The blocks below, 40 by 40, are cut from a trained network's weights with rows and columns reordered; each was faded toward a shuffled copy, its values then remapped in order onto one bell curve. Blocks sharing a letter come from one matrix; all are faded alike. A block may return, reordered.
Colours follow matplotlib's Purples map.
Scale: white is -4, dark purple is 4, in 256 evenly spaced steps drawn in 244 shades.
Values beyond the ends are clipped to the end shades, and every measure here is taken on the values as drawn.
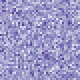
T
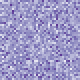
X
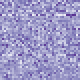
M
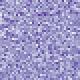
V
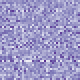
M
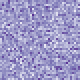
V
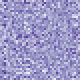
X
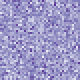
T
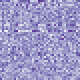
M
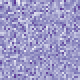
X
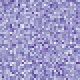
V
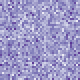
T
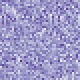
V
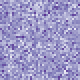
T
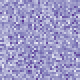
T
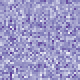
X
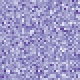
V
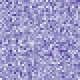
T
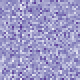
X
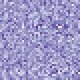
T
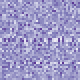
M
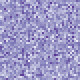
T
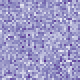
X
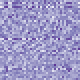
M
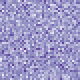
V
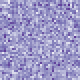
V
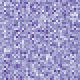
X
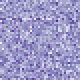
V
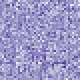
T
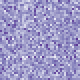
T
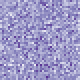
T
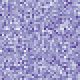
T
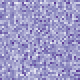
T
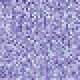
V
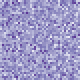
T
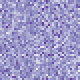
V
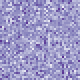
T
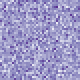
T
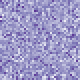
T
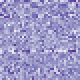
M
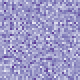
V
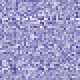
M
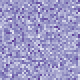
X
